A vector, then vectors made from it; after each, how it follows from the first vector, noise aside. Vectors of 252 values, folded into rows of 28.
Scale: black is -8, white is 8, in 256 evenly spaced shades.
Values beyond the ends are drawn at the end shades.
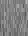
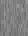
shrunk.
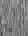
reversed, negated.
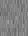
wrapped around, shrunk.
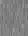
wrapped around, shrunk.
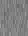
negated, shrunk.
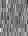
wrapped around, scaled up.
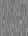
wrapped around, shrunk.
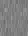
wrapped around, shrunk.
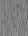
negated, shrunk.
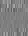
wrapped around, negated, partly zeroed.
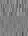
wrapped around, negated, partly zeroed.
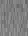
negated, shrunk.
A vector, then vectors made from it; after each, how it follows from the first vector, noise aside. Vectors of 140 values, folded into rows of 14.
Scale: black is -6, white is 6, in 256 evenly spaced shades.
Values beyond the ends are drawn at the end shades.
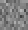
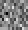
reversed, scaled up.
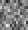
wrapped around, scaled up.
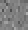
negated, partly zeroed.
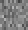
wrapped around.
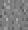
reversed, partly zeroed.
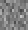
negated.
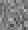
wrapped around.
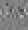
negated, partly zeroed.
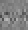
reversed, partly zeroed.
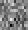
wrapped around, scaled up.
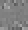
reversed, partly zeroed.
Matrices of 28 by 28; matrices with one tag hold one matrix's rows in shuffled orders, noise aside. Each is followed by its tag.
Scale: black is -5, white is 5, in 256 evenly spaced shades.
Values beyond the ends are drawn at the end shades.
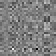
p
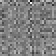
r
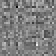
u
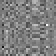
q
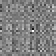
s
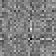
r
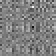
s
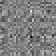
r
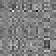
p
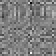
r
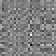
r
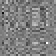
q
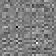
u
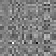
p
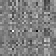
p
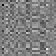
q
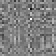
r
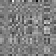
p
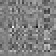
p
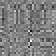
r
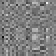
q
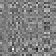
p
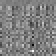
s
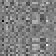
q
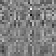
r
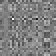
p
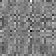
r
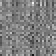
s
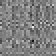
s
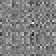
s
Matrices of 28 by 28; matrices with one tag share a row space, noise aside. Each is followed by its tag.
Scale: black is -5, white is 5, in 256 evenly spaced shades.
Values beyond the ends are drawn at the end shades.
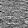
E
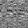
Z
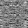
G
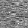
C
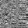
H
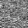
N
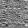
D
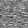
Z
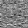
Z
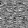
Z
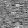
C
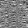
H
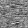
C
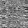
D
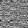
N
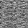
Z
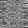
D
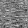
C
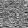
G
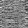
E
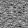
Z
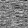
C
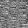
H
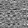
N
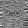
G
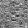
C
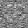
Z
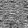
G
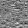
C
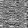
G
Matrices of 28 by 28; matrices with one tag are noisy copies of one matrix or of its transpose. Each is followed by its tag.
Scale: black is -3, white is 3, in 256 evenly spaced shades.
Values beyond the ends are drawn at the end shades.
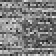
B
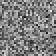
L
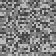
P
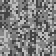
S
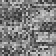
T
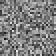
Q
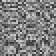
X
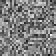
Q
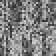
T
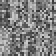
S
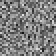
L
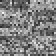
S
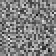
L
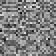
X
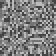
Q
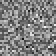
L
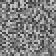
L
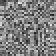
Q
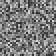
L
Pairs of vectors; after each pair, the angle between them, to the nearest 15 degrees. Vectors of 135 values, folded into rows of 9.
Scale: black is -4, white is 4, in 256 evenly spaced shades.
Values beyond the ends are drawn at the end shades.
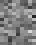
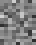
90 degrees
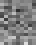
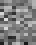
150 degrees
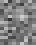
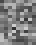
105 degrees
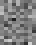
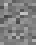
105 degrees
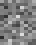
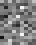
15 degrees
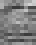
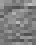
30 degrees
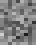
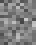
120 degrees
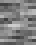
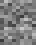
90 degrees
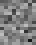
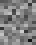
15 degrees
